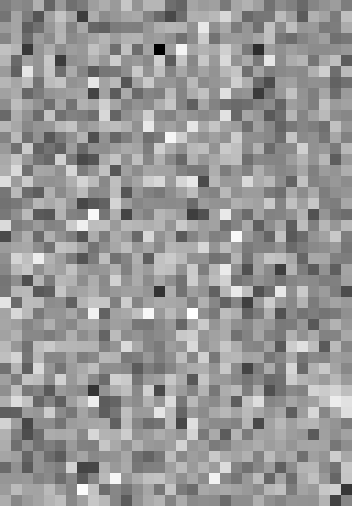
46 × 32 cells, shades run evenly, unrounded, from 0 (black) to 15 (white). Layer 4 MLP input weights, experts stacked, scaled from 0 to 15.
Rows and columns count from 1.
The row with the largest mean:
17
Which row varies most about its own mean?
5
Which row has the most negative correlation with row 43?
45
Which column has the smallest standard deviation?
13
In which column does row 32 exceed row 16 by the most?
18
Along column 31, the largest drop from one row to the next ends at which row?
46
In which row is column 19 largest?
3
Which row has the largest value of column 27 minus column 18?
35
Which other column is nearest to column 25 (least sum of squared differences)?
4
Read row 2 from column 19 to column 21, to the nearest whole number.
10 11 13
